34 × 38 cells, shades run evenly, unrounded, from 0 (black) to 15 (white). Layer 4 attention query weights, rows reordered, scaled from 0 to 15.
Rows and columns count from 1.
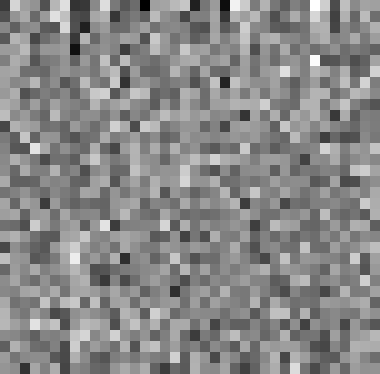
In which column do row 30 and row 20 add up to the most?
4
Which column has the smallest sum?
5
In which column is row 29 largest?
16
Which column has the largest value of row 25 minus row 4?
8
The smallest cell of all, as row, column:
1, 15
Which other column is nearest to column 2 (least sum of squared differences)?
27
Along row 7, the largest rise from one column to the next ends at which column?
38
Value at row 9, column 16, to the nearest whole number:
6
